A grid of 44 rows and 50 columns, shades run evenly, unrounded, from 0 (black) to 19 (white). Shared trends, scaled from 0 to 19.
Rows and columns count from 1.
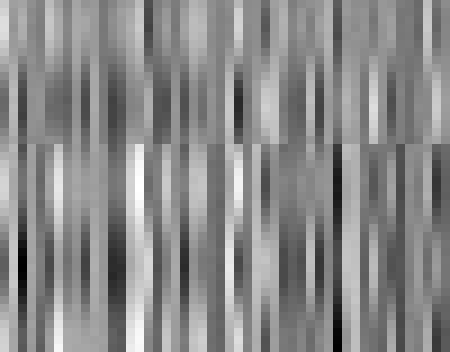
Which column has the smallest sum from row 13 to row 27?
38
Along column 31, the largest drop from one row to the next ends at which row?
19
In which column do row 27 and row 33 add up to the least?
3
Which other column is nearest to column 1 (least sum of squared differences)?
23
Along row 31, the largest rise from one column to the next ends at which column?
4
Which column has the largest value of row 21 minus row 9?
27
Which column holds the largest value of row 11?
42
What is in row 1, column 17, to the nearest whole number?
6
